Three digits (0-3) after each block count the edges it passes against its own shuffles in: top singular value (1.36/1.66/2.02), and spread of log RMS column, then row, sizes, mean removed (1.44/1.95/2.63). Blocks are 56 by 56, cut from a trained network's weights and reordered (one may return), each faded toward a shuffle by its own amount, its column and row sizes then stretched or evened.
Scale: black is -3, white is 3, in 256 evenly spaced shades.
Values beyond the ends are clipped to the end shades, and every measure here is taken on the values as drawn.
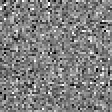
0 2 1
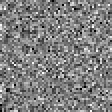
2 0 1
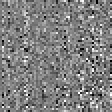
1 3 1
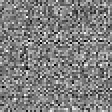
3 1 1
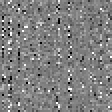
0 3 0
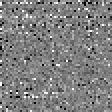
1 1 2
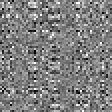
3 3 2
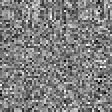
3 1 0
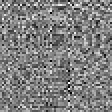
3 1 1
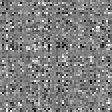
1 3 3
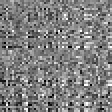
3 0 3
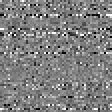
2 0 3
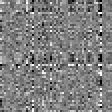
3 3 1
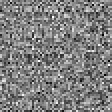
3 1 0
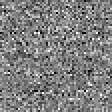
1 0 2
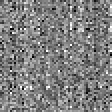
2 2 1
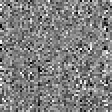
2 2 1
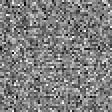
1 0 0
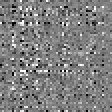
1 3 3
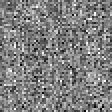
2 1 0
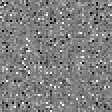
0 2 1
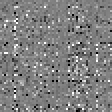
0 3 2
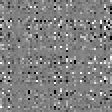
1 3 3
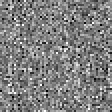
1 0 1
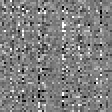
0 3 2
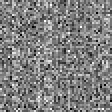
2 0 0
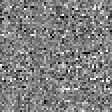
0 1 2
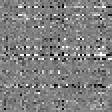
3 2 3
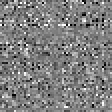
1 2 3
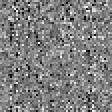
2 2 1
